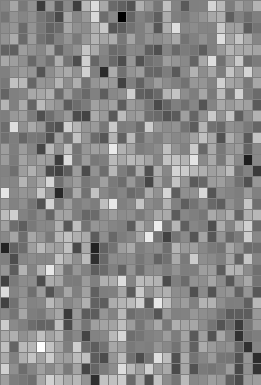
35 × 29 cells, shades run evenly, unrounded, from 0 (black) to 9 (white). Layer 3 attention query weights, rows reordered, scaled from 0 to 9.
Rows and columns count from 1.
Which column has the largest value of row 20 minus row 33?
29
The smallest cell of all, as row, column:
2, 14
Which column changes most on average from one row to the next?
6
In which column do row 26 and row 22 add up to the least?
19
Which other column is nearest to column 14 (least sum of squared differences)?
21
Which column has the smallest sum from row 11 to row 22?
7
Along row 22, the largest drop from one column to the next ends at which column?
18
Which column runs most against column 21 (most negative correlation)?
27
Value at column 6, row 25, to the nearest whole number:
8
